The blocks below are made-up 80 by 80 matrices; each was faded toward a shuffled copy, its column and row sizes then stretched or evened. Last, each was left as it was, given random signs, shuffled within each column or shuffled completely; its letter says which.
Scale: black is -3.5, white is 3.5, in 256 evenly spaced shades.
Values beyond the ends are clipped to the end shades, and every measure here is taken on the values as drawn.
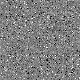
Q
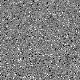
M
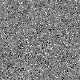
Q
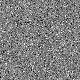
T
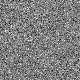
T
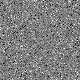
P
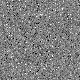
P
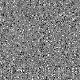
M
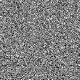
M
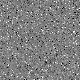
P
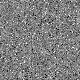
T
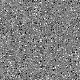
M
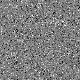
Q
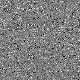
Q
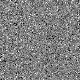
Q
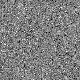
P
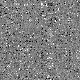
M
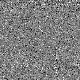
Q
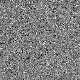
Q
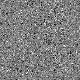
Q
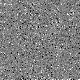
Q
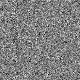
Q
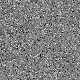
T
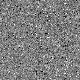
Q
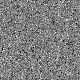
T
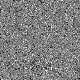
M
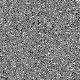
P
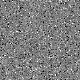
Q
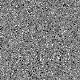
Q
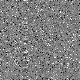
M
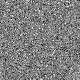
T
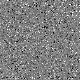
Q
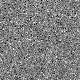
T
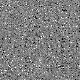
M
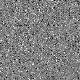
M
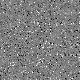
Q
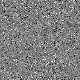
Q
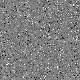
P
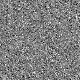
P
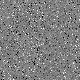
P
